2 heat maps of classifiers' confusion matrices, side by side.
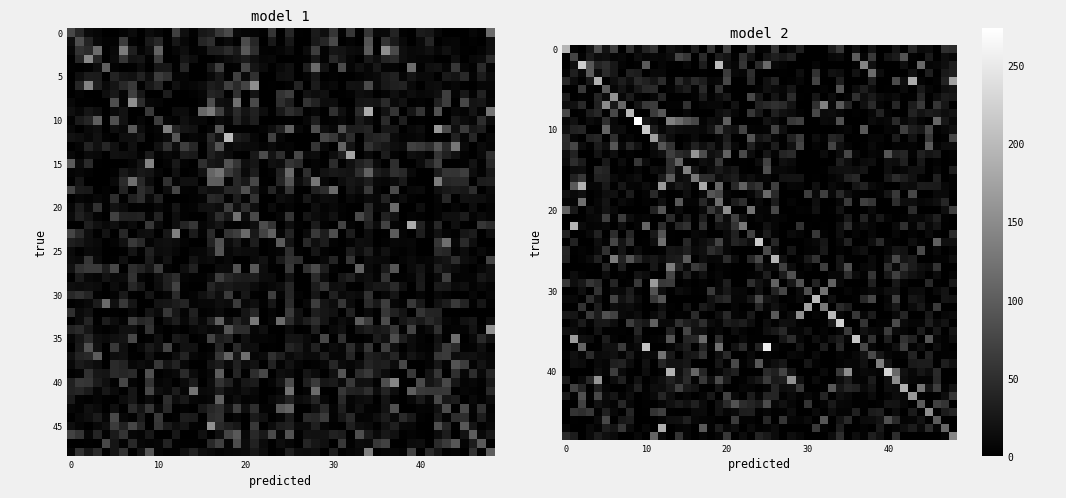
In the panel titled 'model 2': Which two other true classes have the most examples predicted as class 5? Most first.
7, 10
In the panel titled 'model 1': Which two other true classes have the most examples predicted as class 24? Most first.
33, 43
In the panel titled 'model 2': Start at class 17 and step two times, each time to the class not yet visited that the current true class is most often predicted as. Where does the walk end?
19
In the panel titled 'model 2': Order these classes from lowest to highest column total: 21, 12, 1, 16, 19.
21, 16, 1, 19, 12
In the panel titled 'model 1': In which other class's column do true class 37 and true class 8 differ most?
7
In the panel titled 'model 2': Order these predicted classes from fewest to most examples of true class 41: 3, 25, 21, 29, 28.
21, 29, 3, 25, 28
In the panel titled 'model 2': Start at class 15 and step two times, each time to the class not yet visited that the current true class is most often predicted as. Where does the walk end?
44
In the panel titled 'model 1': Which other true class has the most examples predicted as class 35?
47
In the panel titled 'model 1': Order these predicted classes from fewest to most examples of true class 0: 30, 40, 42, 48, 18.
42, 40, 30, 18, 48
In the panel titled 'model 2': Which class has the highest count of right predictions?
9
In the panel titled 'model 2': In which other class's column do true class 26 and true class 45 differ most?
6
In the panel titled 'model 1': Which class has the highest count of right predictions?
11
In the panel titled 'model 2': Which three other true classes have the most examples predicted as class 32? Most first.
7, 30, 46
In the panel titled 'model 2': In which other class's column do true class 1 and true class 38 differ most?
12
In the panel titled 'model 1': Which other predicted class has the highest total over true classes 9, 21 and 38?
34
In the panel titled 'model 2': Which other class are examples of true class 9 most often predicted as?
13
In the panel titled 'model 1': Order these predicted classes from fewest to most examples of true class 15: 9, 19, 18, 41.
41, 19, 18, 9
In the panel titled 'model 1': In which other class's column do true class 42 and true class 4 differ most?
39
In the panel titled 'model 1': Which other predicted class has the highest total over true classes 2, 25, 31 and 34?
36
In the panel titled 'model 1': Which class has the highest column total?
17
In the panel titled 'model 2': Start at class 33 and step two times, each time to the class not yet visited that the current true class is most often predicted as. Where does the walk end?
11
